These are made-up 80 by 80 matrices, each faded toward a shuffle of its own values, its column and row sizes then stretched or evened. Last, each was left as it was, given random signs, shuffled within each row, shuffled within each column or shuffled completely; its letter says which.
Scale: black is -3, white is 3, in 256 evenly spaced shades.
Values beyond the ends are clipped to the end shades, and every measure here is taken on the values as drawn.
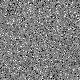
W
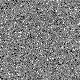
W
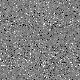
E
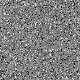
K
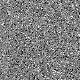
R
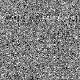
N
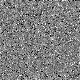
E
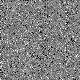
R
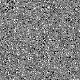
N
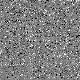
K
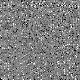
N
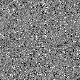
K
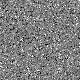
W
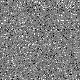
E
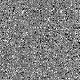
N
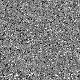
E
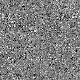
K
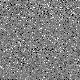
E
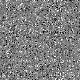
N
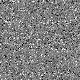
E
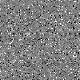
N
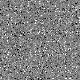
K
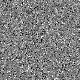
R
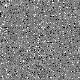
K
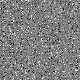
R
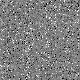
R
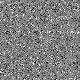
E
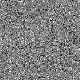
N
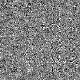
N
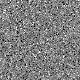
R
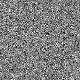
N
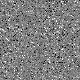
K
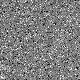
W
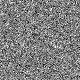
W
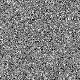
E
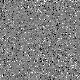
K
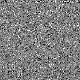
N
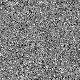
E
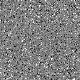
K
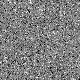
W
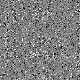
N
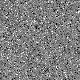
W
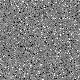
W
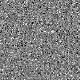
N
